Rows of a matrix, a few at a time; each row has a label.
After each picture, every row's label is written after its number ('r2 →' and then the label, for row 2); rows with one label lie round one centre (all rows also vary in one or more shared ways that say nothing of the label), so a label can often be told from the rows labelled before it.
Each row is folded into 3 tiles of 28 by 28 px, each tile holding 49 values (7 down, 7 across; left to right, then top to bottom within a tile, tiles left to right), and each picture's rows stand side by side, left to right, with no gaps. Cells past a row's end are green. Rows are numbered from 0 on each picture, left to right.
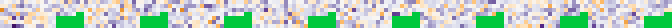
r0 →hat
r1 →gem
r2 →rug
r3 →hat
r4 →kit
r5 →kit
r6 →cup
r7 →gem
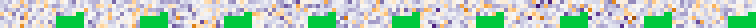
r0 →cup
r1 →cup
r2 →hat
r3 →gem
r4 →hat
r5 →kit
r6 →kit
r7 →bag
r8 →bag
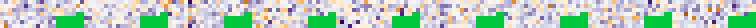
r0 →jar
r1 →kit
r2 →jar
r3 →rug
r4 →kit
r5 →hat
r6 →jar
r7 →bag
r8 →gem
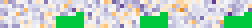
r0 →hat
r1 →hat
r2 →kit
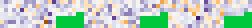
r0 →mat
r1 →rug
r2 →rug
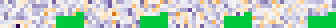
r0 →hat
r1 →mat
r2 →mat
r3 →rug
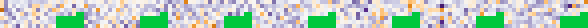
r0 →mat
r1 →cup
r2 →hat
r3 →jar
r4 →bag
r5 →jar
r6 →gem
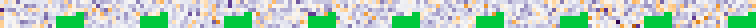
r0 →gem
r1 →mat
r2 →bag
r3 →kit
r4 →kit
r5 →kit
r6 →rug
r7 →rug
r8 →bag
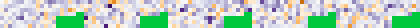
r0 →bag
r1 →jar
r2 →jar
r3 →mat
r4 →cup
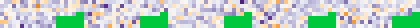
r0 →jar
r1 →hat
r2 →kit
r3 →cup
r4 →hat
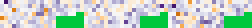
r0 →rug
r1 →gem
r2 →cup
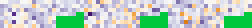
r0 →cup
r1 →hat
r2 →hat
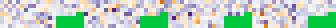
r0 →gem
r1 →mat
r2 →hat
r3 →cup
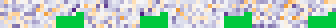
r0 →hat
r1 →kit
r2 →kit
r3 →mat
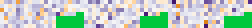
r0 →hat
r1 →mat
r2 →jar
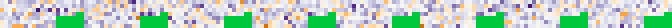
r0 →cup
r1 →kit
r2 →gem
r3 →cup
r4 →rug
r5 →hat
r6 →jar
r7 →bag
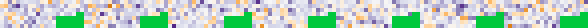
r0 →rug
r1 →cup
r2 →bag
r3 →rug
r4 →cup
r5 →rug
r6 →jar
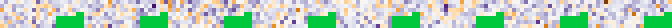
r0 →jar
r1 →bag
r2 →mat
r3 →cup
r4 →kit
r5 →gem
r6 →gem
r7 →hat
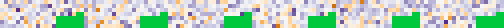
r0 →rug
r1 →cup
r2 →gem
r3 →rug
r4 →cup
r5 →hat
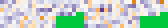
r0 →cup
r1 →rug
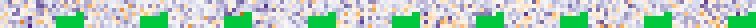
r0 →rug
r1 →jar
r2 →kit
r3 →mat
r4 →jar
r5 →rug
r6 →cup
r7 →cup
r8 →hat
